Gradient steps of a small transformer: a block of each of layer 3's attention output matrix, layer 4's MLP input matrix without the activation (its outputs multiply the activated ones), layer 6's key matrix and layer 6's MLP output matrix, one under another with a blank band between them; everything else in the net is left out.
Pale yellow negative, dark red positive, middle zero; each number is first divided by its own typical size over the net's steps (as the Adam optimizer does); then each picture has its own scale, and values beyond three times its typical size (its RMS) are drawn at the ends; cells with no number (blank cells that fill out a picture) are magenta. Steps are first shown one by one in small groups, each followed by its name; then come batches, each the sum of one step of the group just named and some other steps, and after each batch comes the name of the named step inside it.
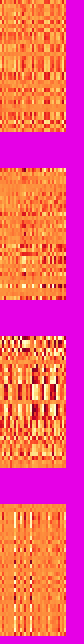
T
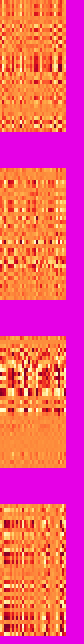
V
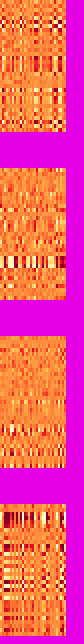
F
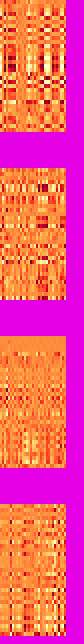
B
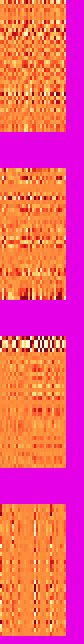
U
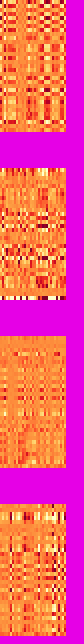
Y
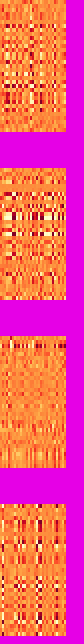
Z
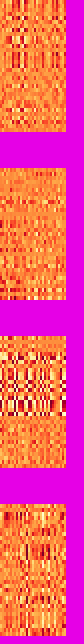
F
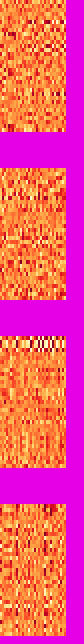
U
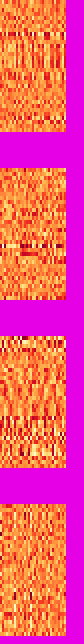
T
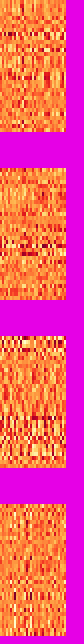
T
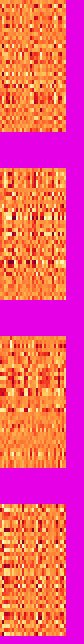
Z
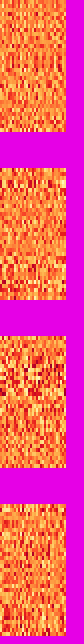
V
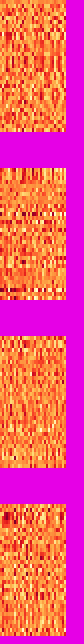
F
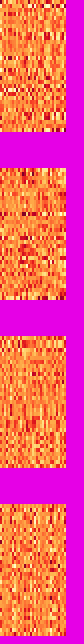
Y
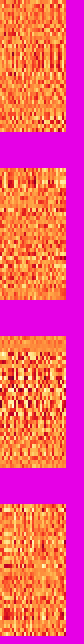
T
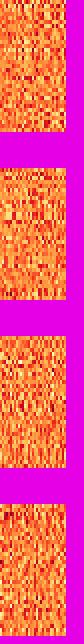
F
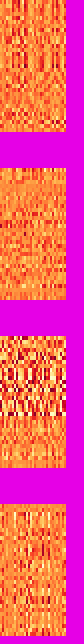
T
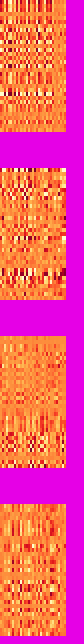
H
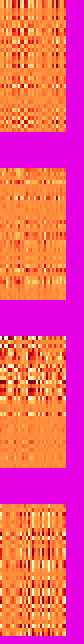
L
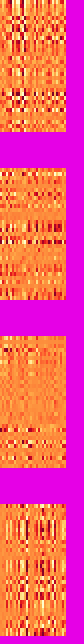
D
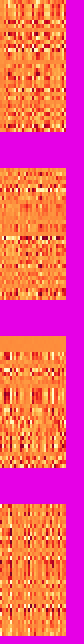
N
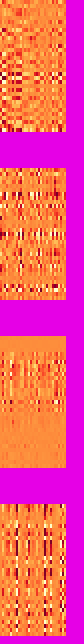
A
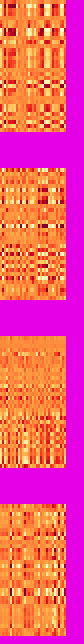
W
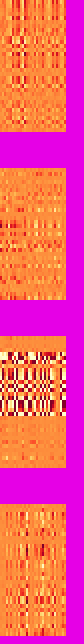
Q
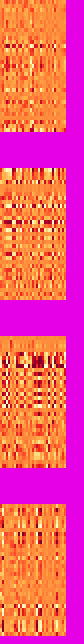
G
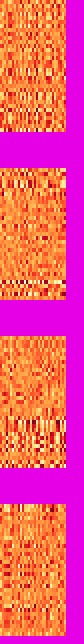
N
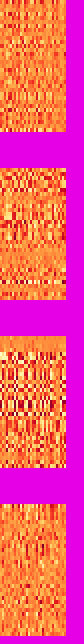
Q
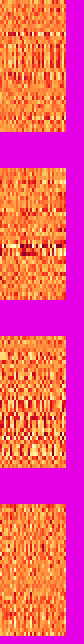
Q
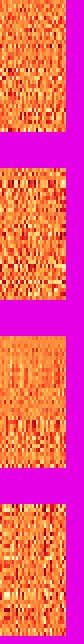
A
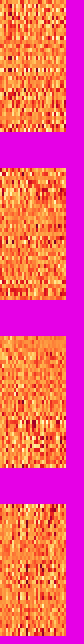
D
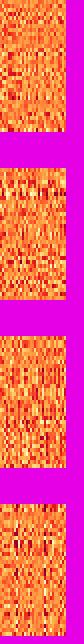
A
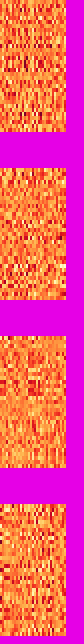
L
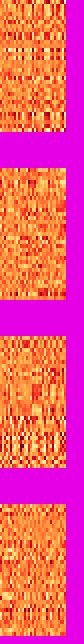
N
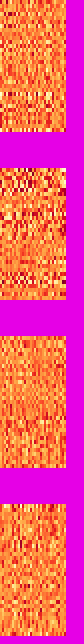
H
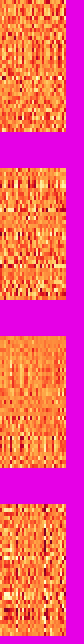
A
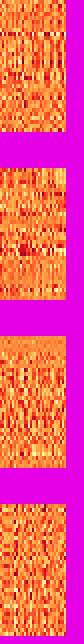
A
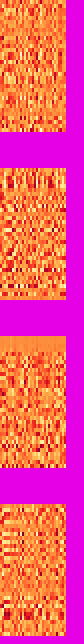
G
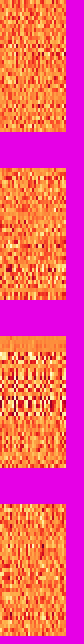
Q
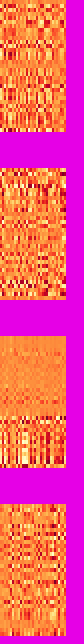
W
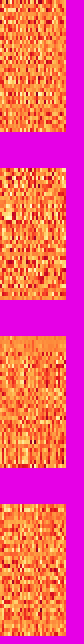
H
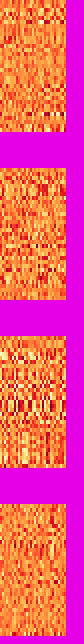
Q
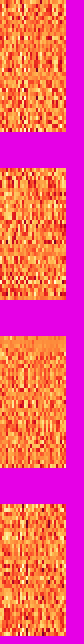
D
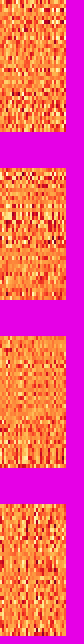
D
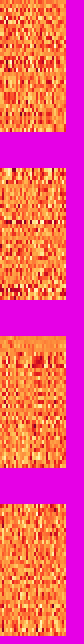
G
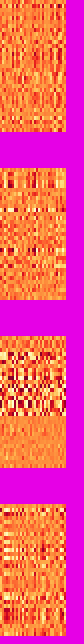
Q
